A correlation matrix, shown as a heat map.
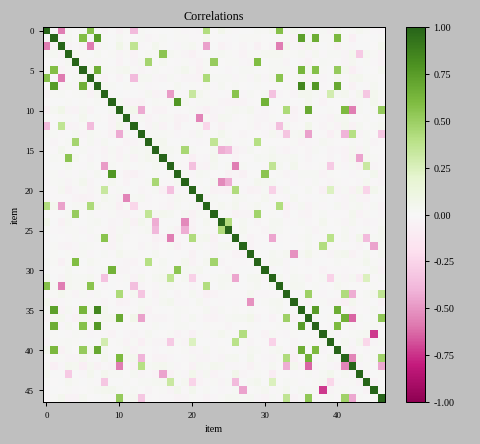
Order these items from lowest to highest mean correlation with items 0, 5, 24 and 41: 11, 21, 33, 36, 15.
15, 21, 11, 33, 36
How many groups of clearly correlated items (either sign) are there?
11
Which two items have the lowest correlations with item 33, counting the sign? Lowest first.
42, 13
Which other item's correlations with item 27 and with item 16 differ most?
3
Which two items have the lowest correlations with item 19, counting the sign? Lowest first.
24, 25
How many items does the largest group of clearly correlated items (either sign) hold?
7
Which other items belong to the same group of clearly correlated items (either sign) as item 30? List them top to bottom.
9, 18
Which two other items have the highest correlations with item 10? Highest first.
36, 41
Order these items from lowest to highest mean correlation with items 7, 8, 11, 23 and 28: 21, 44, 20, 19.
21, 44, 19, 20
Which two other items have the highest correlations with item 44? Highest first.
17, 31
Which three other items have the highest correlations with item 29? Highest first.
4, 23, 14
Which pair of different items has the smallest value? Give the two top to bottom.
38, 45
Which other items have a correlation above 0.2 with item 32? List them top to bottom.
0, 6, 22
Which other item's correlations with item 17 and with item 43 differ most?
26
